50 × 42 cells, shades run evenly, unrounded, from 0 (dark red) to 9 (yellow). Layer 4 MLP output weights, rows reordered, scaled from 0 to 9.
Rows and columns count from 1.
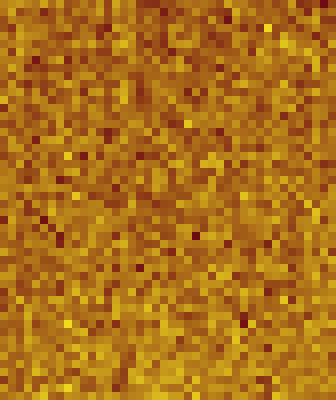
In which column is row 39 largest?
19
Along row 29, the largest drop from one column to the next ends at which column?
7
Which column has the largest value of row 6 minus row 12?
24
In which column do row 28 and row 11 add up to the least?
6
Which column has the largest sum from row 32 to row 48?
21
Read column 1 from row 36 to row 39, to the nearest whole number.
5 2 3 2
